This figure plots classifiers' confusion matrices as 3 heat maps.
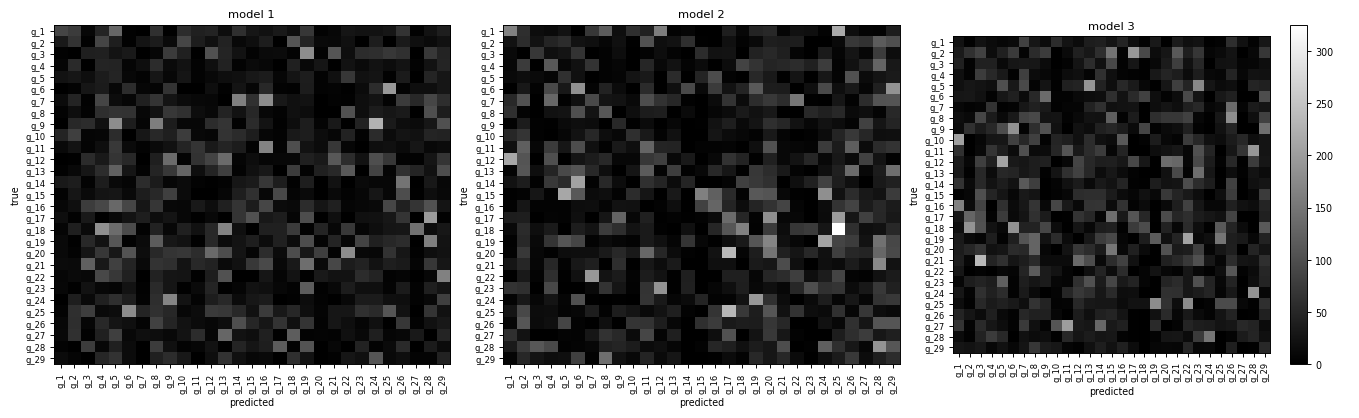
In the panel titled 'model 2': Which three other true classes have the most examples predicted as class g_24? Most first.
g_19, g_15, g_28
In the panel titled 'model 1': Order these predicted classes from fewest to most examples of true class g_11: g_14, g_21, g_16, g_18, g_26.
g_26, g_14, g_21, g_18, g_16
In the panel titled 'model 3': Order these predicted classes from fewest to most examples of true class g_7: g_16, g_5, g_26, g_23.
g_5, g_16, g_23, g_26
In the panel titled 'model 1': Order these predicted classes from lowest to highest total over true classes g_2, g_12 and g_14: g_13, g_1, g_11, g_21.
g_1, g_11, g_21, g_13
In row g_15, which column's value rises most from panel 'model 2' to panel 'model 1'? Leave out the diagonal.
g_9
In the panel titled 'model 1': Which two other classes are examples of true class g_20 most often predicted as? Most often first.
g_22, g_12
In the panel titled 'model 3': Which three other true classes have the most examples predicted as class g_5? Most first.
g_12, g_23, g_9
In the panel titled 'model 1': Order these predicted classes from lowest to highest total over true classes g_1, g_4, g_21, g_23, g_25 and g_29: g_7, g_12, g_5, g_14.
g_7, g_14, g_12, g_5
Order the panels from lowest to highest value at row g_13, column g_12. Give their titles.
model 2, model 1, model 3
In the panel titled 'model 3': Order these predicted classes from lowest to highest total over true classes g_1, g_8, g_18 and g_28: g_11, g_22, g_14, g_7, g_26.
g_11, g_14, g_22, g_7, g_26
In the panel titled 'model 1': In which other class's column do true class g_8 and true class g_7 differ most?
g_16
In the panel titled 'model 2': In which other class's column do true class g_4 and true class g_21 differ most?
g_18
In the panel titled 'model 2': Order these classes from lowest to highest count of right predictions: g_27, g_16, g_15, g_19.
g_27, g_19, g_16, g_15
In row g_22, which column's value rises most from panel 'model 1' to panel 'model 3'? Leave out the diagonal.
g_26
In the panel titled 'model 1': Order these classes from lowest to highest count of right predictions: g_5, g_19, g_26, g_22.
g_22, g_5, g_26, g_19
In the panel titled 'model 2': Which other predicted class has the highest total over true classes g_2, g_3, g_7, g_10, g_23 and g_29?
g_28
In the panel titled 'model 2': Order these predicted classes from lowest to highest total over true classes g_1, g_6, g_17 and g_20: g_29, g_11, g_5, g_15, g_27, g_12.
g_15, g_5, g_27, g_12, g_11, g_29
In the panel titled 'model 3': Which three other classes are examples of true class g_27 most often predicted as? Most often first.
g_11, g_14, g_10
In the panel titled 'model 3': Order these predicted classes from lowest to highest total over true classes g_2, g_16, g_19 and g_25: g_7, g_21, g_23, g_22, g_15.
g_23, g_7, g_21, g_15, g_22
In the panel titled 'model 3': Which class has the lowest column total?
g_27
